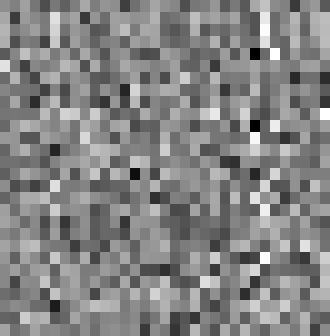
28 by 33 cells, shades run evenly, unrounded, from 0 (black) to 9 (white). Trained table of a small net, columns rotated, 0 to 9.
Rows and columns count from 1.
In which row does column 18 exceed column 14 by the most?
15
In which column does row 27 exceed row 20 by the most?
5
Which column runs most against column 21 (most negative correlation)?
12
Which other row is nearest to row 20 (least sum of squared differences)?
19
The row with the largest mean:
10
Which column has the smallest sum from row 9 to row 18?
23
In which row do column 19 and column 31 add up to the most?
21
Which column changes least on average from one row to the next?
18
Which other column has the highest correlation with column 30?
33
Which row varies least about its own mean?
20
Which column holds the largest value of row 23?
26
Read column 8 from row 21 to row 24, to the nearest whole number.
2 4 6 6
